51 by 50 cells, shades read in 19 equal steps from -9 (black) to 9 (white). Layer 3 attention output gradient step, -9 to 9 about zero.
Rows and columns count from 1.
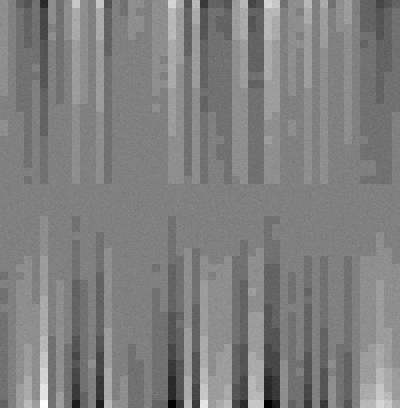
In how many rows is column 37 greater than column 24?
22
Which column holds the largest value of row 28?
6
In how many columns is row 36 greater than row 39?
4
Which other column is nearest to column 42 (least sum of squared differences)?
36
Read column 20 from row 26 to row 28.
0 0 0
